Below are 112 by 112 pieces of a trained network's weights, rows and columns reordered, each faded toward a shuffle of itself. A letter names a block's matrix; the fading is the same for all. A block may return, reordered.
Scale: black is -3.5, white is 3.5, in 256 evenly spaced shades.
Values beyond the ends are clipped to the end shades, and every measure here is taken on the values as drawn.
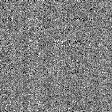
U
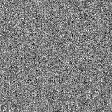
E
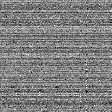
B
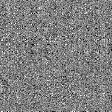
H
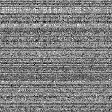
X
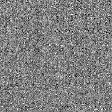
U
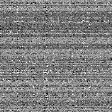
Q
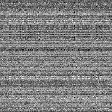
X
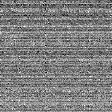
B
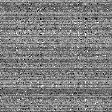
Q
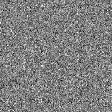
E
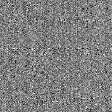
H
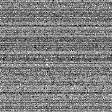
B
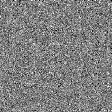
E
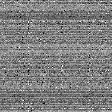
Q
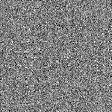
E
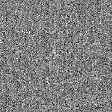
U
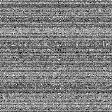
B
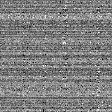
Q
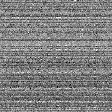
X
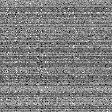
Q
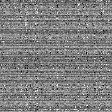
Q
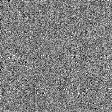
E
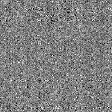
H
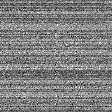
X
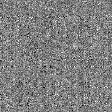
H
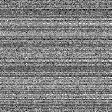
X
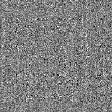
U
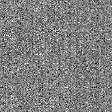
H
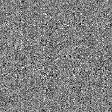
U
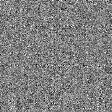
E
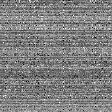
Q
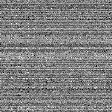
B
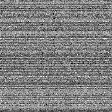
X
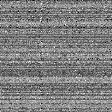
B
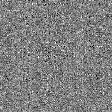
U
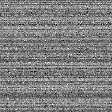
B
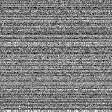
X
